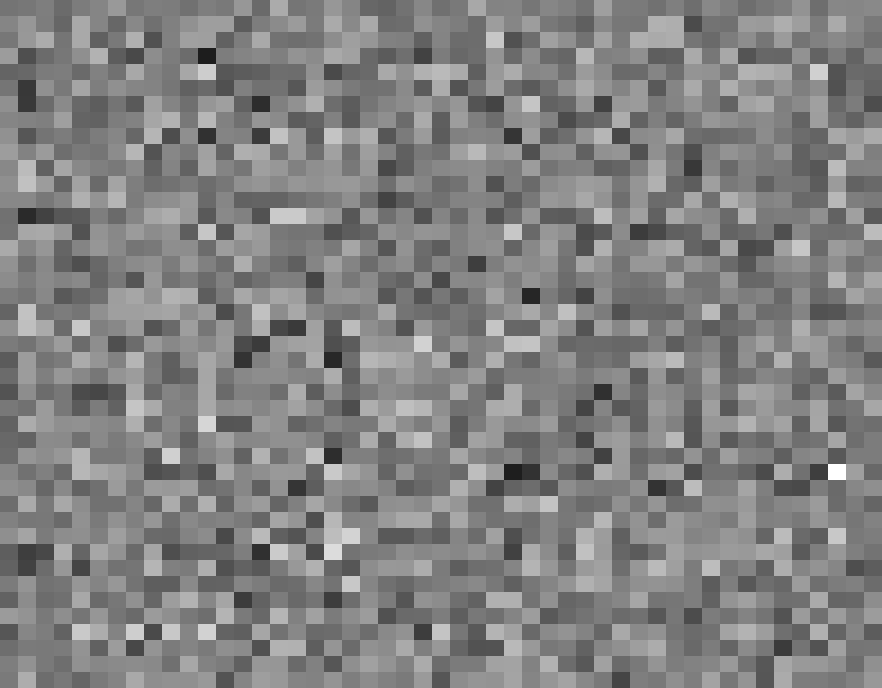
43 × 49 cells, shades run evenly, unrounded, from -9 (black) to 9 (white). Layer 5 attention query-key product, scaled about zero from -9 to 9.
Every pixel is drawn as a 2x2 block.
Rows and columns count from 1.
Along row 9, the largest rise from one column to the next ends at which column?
16
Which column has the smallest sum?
39
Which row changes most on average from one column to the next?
40
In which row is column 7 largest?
13
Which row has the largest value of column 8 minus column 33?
26
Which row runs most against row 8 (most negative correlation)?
37
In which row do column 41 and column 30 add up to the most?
35
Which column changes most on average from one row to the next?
12
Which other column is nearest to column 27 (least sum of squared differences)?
48
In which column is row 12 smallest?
28
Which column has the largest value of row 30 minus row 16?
47
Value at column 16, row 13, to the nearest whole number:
-2
